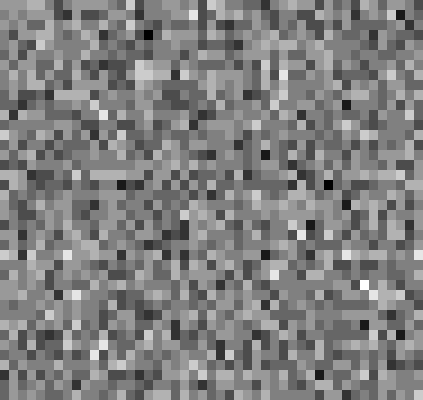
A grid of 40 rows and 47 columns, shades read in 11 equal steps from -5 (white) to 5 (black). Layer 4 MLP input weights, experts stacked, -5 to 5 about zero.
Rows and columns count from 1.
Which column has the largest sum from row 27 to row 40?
16
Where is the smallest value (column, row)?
41, 29
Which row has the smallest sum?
26
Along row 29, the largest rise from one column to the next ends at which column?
42
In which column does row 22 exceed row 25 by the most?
10
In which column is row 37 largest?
44
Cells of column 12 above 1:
7
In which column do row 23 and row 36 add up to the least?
33
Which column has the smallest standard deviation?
38
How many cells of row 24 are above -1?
31
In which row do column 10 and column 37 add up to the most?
19
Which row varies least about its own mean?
6
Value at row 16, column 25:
0
